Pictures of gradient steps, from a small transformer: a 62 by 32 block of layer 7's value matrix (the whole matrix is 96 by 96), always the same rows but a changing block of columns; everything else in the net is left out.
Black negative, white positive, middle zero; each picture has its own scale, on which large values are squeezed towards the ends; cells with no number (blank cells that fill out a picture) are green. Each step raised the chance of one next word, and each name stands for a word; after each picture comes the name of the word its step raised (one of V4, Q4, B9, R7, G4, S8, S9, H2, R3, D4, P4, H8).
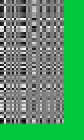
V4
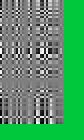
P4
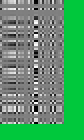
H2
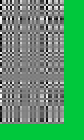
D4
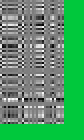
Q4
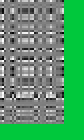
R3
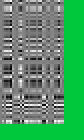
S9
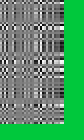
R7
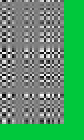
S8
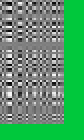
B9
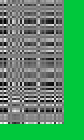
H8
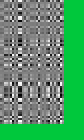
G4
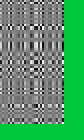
R7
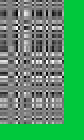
R7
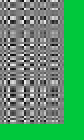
G4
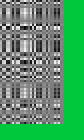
R7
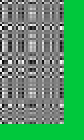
R7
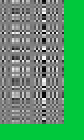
R3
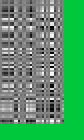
V4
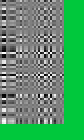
S8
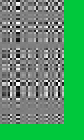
B9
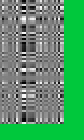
D4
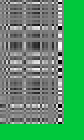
R7
